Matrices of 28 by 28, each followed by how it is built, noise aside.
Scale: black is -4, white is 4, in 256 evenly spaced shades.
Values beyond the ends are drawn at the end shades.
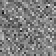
Toeplitz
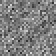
Hankel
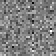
uneven columns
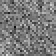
Toeplitz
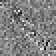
banded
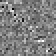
banded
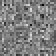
low rank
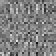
low rank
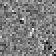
banded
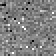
sparse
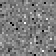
sparse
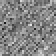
Hankel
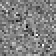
banded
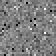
sparse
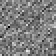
Hankel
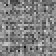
blocks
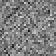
Hankel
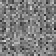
blocks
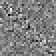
banded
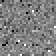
sparse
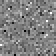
sparse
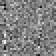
uneven columns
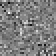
block diagonal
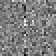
uneven columns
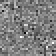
block diagonal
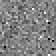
sparse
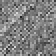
Hankel
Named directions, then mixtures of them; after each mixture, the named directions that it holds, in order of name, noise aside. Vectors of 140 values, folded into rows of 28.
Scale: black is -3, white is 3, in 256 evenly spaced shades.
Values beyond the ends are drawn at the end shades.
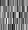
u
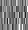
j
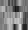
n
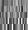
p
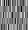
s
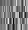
j, p, u.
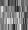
n, u.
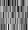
n, s, u.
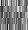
n, s, u.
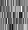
n, s, u.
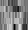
n.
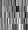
j, n.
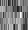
n, s.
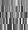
p.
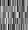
s, u.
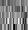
n, p, u.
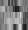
n.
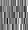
j.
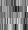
j, n, u.
